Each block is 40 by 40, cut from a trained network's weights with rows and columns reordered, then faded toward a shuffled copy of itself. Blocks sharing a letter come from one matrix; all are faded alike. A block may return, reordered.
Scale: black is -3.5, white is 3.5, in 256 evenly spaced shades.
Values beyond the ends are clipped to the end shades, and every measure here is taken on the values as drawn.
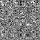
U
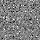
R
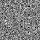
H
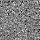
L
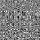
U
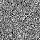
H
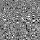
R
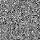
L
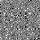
R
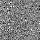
L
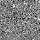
L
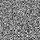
H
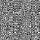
U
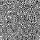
U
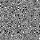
R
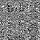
U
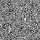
L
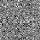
U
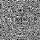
U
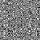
U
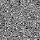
L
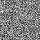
H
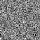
H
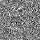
H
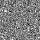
H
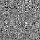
U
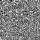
L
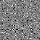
R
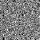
L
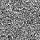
H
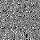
R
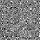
U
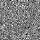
H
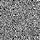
L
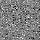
R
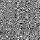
U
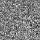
H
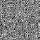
U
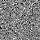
L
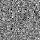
L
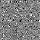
R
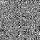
U
